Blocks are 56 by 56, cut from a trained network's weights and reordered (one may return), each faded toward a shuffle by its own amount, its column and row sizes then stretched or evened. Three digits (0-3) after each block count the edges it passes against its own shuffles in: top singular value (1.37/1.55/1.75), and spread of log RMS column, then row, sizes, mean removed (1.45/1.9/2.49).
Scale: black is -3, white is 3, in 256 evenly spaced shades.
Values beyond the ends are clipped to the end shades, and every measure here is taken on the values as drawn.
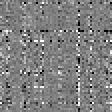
3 3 2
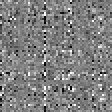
2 3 2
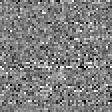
1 0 3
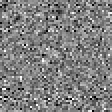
2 0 2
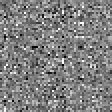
0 2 2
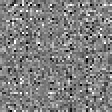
0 3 2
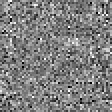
2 2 0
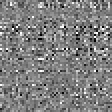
3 2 3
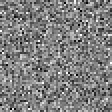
0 0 0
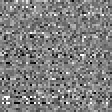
2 0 3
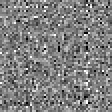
2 2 2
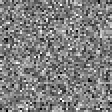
1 0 0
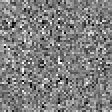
1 2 1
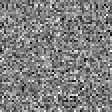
2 0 1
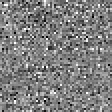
0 1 2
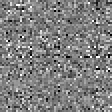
1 2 2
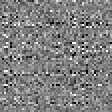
3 2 3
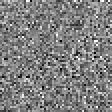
0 0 1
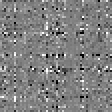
2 3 3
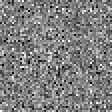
2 1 1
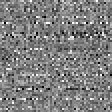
3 0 3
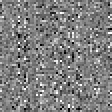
0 3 0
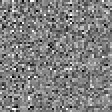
0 2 2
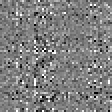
0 3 2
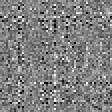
3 2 2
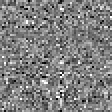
3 1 2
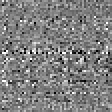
1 1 3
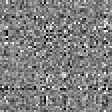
3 2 2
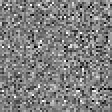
1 1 2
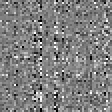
1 3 2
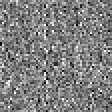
2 1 0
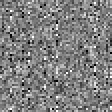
0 2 0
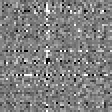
3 2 3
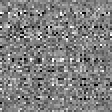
3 1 3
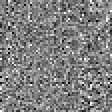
1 2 0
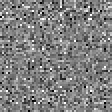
1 2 2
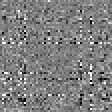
2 2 3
